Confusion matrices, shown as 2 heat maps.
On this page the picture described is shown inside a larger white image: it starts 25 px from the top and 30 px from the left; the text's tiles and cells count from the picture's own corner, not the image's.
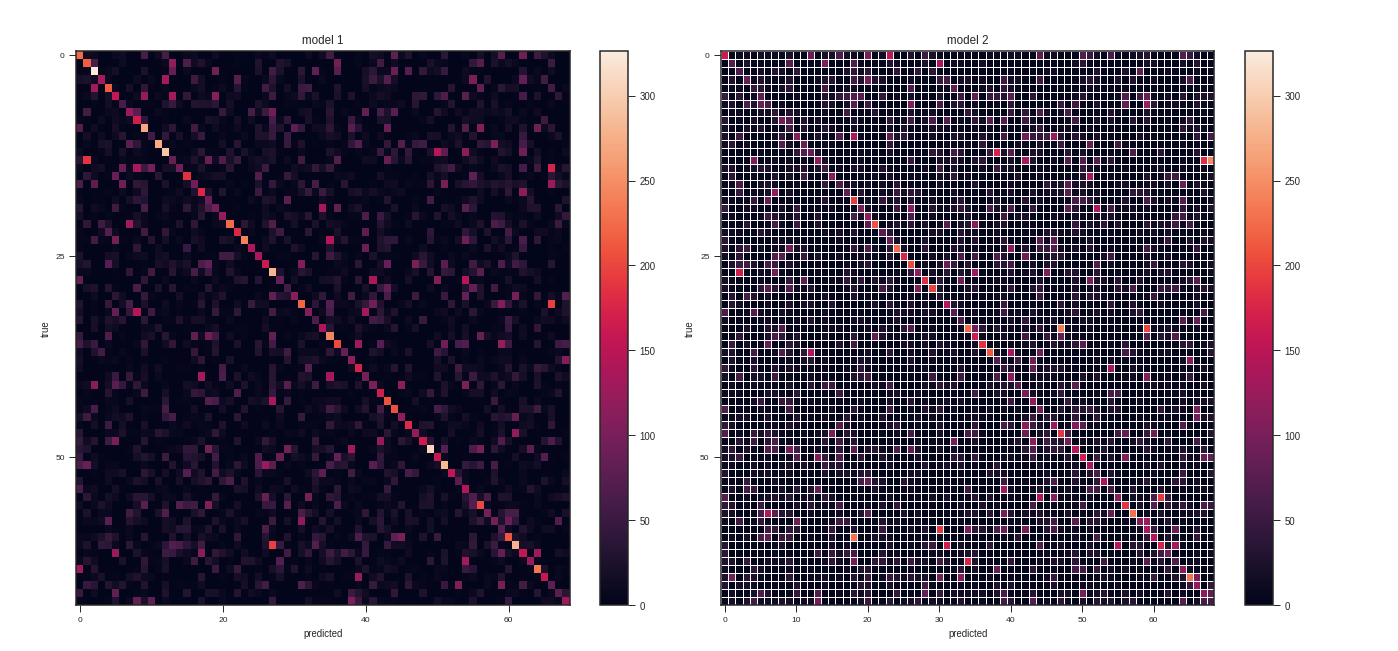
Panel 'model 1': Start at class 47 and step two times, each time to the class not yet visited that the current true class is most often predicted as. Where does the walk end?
27
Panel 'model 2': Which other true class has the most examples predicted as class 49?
46
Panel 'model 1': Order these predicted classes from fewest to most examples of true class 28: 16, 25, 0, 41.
16, 25, 0, 41
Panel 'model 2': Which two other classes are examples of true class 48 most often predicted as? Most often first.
43, 32
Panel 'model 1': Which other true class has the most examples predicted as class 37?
62
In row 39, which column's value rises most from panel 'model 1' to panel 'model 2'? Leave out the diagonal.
54
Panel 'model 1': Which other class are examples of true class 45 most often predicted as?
61
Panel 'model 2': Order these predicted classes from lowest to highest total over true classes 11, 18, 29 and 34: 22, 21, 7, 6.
21, 7, 22, 6
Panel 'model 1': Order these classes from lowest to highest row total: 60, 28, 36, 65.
65, 28, 60, 36
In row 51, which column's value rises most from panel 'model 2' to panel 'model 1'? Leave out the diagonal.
26
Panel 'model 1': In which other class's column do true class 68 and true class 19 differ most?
34
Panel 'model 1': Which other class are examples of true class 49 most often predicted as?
38
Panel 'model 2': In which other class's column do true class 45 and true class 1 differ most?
30
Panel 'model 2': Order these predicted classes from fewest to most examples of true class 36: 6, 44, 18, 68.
44, 68, 18, 6
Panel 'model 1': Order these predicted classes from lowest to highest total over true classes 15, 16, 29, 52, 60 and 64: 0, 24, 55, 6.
24, 6, 0, 55
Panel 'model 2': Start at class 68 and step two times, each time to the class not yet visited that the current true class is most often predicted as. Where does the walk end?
67
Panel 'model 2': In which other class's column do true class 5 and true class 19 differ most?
52
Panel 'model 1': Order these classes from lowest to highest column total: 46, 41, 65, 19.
65, 46, 41, 19
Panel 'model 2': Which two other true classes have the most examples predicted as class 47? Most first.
34, 35
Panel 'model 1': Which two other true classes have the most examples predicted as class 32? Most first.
55, 39
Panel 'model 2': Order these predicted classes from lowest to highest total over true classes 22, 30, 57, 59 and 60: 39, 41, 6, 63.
41, 63, 39, 6
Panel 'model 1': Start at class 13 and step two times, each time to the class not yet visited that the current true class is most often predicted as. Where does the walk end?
36
